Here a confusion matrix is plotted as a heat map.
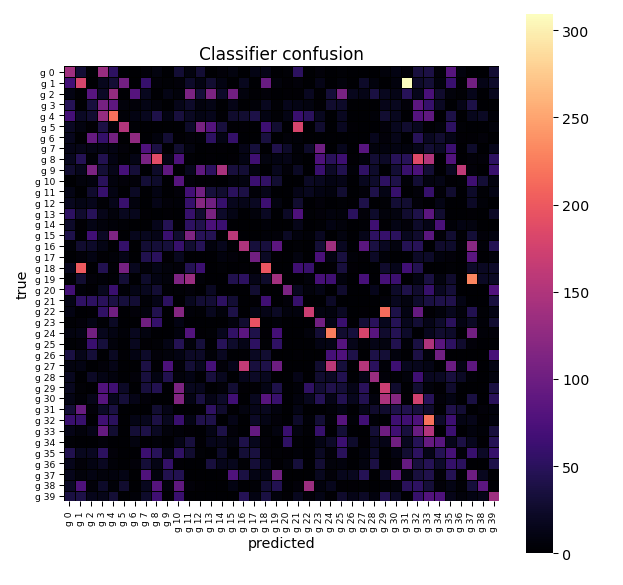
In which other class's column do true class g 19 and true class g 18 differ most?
g 37
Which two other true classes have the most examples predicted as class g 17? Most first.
g 23, g 33
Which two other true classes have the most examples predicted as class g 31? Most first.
g 1, g 36
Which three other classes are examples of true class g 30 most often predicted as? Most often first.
g 32, g 29, g 10
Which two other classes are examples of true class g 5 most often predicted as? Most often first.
g 21, g 12
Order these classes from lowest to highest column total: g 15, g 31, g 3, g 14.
g 14, g 15, g 31, g 3
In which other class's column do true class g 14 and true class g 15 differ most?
g 4
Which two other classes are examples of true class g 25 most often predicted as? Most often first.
g 33, g 34
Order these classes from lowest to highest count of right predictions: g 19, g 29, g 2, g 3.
g 2, g 3, g 19, g 29
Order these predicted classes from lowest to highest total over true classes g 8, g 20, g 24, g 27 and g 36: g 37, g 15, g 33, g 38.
g 38, g 15, g 37, g 33
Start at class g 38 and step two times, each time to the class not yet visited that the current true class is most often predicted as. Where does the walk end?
g 29
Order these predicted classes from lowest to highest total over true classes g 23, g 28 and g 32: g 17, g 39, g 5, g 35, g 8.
g 5, g 39, g 8, g 35, g 17
